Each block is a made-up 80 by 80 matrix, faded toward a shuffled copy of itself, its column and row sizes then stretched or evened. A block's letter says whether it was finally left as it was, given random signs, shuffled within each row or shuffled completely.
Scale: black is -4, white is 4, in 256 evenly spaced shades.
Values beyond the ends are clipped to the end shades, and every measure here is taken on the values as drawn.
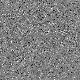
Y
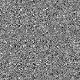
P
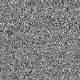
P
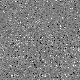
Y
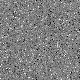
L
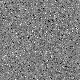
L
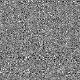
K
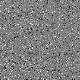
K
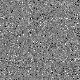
K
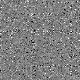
P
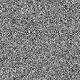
P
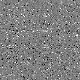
P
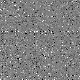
K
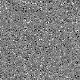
P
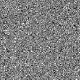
P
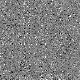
K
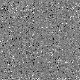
K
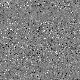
Y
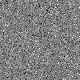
L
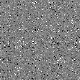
K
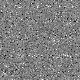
Y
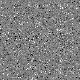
K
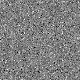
Y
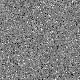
L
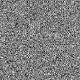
P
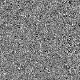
K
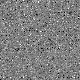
Y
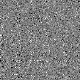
K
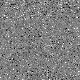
Y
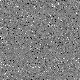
Y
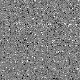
P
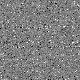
Y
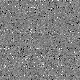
Y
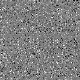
P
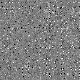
K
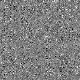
K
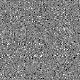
P
